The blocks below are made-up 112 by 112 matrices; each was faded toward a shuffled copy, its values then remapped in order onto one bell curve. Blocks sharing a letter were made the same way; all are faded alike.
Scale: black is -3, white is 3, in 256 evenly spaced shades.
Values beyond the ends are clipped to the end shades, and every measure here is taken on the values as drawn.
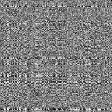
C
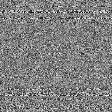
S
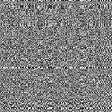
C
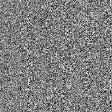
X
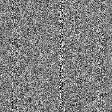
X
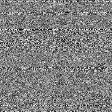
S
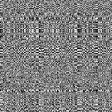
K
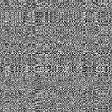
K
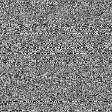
S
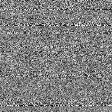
S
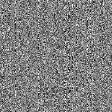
X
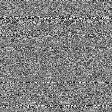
S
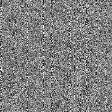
X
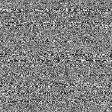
S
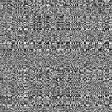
K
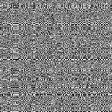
K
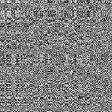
C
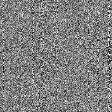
X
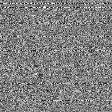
S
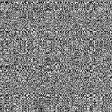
C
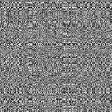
K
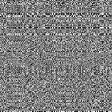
C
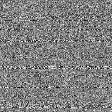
S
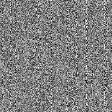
X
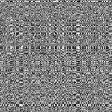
K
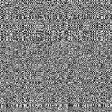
C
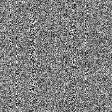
X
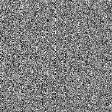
X
